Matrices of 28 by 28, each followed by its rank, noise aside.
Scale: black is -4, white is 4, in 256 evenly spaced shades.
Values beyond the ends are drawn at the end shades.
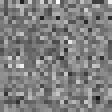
five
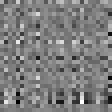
two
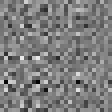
three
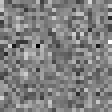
five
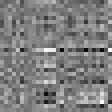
two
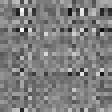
two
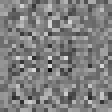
four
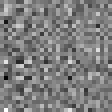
three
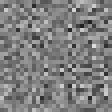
three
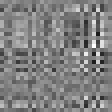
one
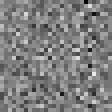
five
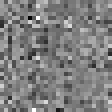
five
